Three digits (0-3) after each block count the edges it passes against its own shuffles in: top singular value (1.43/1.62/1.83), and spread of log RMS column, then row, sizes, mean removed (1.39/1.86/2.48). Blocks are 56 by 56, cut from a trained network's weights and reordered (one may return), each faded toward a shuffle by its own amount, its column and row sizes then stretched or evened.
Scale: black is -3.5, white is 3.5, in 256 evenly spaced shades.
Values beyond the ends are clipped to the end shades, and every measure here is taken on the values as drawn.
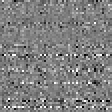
3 1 3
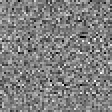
2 0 2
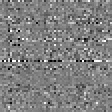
2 1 3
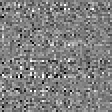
0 2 3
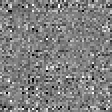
2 2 3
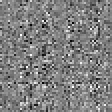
2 3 1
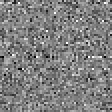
0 0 2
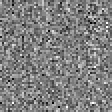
1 2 0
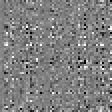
0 3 3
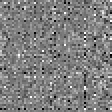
1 3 2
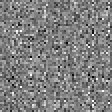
2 2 1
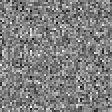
2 1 0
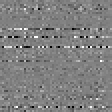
2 0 3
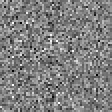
0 1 0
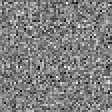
0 0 2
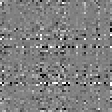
3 3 3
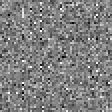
1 2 1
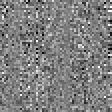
1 3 0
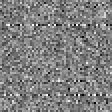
3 0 2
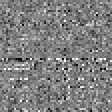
2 1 3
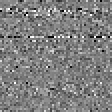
1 0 3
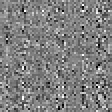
3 3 1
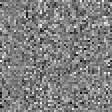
0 2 1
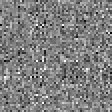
2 2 1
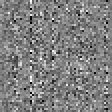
0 3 0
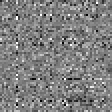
3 2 3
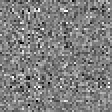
1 2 2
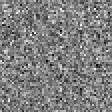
1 1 0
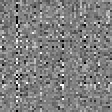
3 3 2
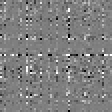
2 3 3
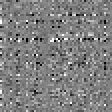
0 3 3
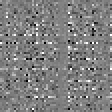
0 3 3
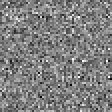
2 0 1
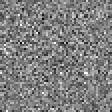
3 1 1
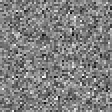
2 1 0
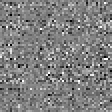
0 2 3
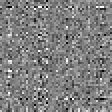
3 3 2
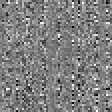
3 3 1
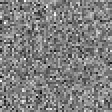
3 1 0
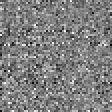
0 1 2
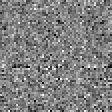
1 1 2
